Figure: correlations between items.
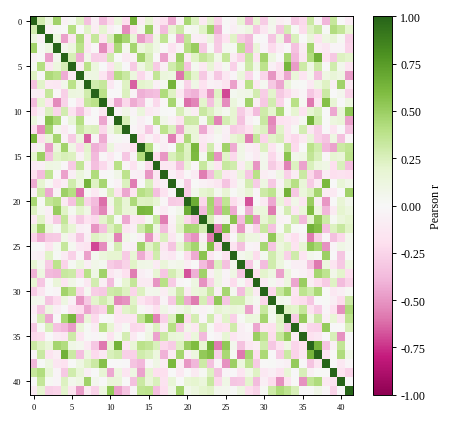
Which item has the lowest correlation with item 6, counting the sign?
19
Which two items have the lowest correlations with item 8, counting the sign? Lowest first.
25, 23
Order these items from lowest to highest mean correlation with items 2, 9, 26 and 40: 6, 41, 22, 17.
41, 17, 6, 22
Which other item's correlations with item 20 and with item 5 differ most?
28
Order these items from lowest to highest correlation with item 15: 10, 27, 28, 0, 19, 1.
10, 28, 27, 0, 19, 1
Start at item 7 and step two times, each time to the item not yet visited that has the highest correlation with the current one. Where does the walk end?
38
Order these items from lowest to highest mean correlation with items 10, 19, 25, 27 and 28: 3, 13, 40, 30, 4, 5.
13, 3, 40, 5, 30, 4
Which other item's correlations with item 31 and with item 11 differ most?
24
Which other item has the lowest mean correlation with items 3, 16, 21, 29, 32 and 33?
9
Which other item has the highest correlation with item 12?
2
